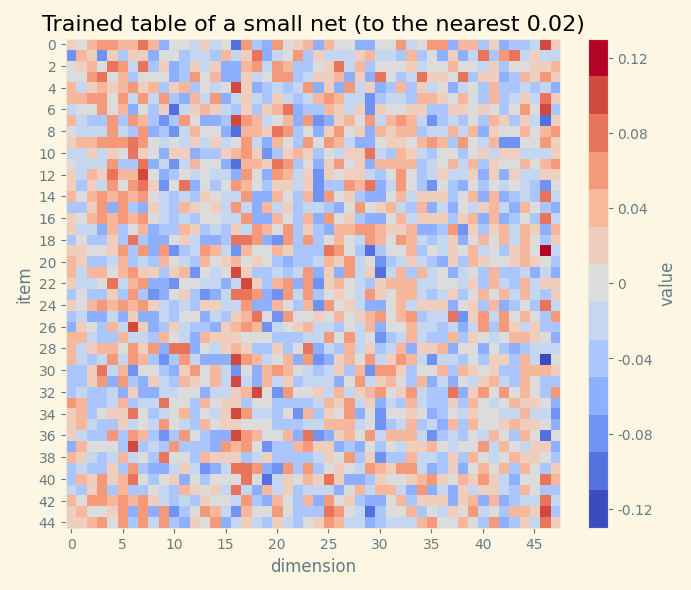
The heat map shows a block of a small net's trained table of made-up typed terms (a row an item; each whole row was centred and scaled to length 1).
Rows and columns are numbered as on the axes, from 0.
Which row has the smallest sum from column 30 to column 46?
13
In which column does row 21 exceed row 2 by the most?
16
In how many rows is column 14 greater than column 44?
9
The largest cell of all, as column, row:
46, 19
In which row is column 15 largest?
37
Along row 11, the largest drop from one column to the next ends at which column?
8
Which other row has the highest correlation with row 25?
32
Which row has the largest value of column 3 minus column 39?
3
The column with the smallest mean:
24
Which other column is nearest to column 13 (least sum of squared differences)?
14
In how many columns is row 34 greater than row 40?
10
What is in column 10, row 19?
-0.08
